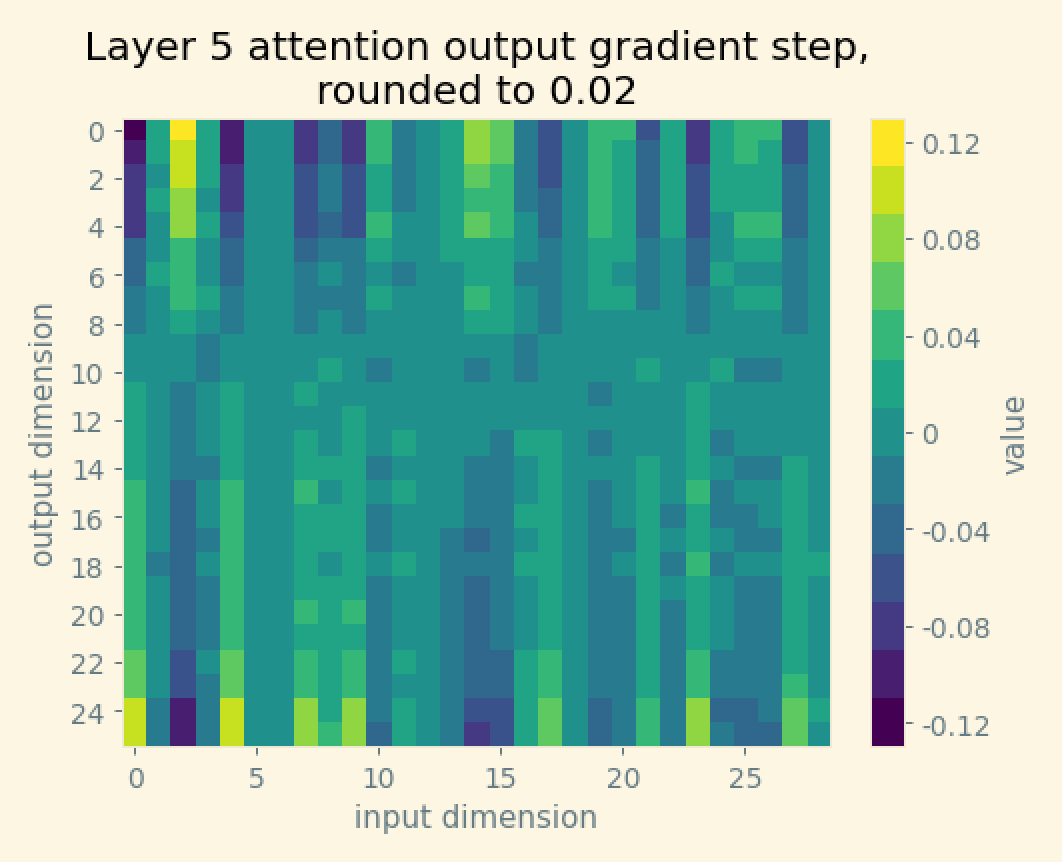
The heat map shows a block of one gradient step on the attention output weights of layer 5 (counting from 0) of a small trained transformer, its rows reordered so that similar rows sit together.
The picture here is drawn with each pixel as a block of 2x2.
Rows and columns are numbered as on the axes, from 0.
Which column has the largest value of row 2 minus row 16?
2
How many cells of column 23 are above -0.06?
21
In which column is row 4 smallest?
0
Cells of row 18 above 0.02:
3
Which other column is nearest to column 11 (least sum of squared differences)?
16
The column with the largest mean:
4
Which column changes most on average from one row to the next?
14
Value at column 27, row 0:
-0.06
